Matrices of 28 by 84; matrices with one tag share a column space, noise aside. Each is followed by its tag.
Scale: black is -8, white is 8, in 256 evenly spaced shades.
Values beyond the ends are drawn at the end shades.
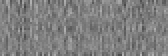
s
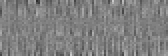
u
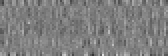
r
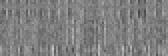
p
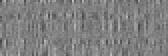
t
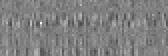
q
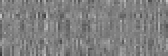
t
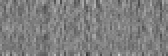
s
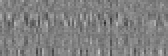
q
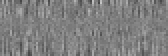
u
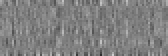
r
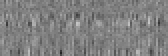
q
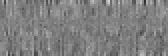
u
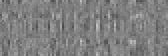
t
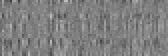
t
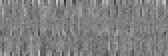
u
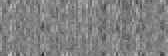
s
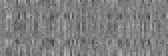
t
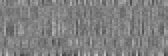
r
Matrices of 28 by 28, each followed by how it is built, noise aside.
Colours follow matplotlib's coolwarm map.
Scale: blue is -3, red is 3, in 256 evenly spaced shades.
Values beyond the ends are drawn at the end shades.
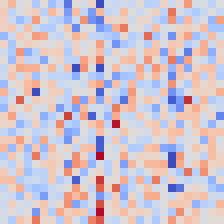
uneven columns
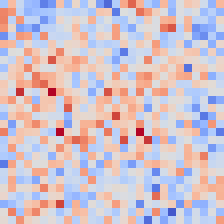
smooth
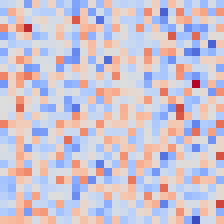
repeating rows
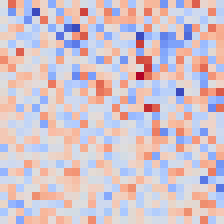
upper triangular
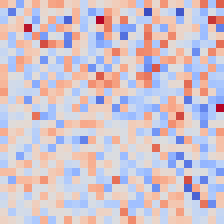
upper triangular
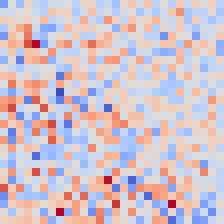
lower triangular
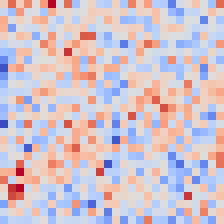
smooth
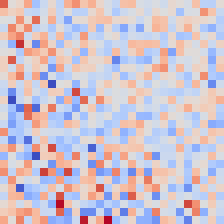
lower triangular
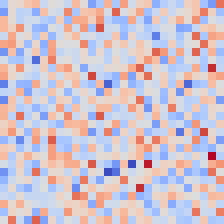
repeating rows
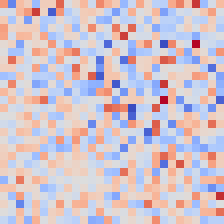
upper triangular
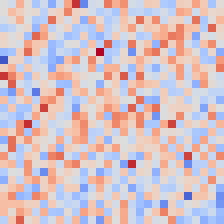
Hankel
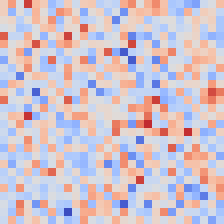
Toeplitz
